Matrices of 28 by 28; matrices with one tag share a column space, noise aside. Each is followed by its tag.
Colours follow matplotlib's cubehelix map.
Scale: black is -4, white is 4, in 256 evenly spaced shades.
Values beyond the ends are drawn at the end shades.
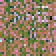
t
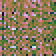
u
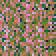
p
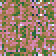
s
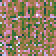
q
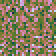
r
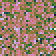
u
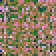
r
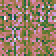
t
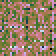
p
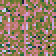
r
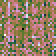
q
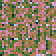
s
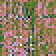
q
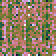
s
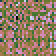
t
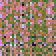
q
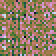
u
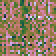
q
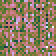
p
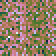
u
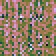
q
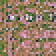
t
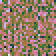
r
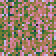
s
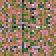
p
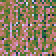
s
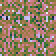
t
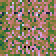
u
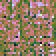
q
